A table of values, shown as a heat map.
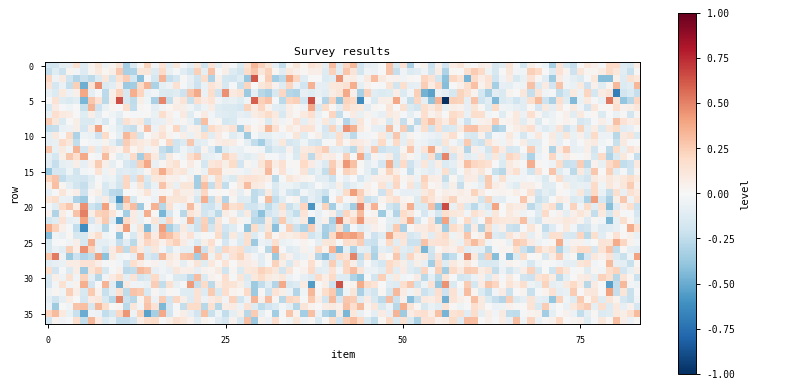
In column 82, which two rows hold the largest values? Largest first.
23, 17
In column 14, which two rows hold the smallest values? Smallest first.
35, 23
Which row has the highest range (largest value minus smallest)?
5
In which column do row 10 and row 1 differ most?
11
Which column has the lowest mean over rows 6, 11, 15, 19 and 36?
10
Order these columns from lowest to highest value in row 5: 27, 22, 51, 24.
51, 27, 24, 22
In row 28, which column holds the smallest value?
54
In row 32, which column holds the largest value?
79
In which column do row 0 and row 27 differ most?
1
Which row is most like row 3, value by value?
29
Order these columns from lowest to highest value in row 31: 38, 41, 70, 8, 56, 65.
38, 65, 70, 8, 56, 41
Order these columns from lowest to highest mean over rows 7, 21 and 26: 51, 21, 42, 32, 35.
35, 51, 42, 32, 21
